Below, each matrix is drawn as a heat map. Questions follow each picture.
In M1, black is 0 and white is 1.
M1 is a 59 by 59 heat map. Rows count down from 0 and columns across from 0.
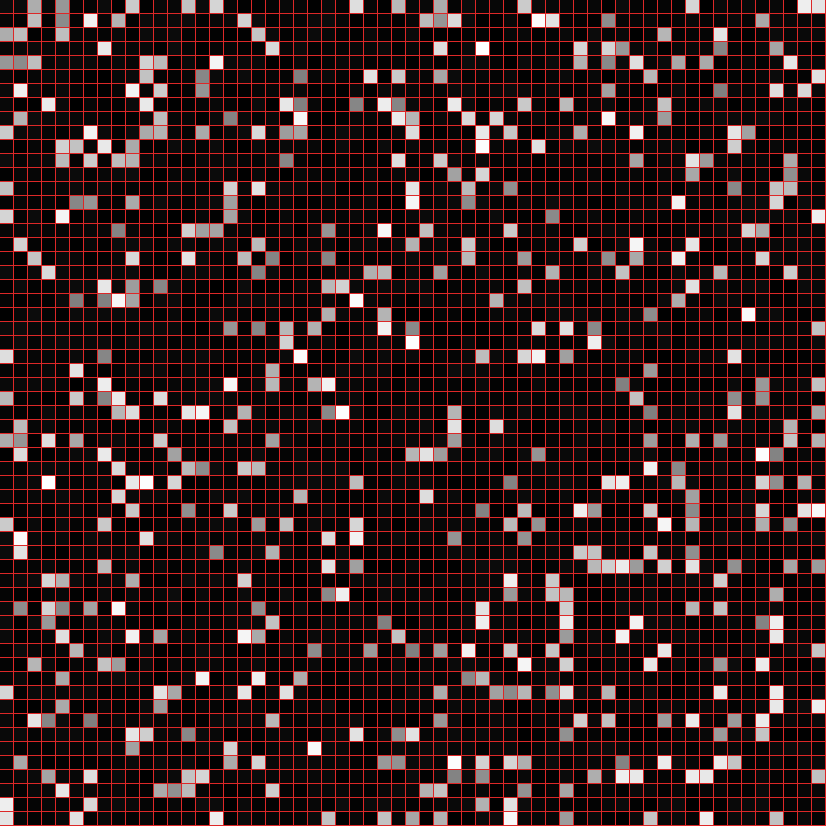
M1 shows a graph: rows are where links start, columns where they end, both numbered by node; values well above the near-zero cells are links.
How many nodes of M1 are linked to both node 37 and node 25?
3
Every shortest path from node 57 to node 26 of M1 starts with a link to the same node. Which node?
node 36
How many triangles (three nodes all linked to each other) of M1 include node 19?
6
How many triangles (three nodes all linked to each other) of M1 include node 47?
5
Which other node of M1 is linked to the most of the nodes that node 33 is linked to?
node 29
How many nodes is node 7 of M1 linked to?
11
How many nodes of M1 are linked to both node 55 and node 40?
5
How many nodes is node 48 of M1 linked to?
6
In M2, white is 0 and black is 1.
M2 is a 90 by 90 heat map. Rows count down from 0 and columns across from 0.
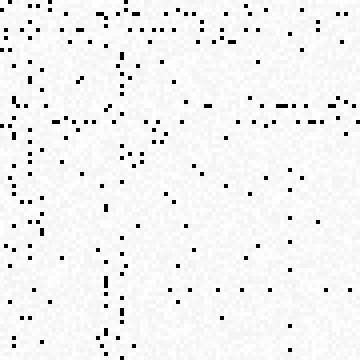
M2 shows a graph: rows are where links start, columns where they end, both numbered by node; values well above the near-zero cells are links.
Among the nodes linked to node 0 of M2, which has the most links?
node 2
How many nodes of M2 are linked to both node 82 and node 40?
0
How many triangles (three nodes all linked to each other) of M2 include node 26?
0
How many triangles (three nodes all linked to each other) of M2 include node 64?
2
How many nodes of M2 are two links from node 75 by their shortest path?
3
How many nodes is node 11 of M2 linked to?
1
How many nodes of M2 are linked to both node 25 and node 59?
0
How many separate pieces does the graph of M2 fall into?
7
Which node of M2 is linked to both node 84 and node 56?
node 3
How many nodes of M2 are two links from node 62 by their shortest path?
10
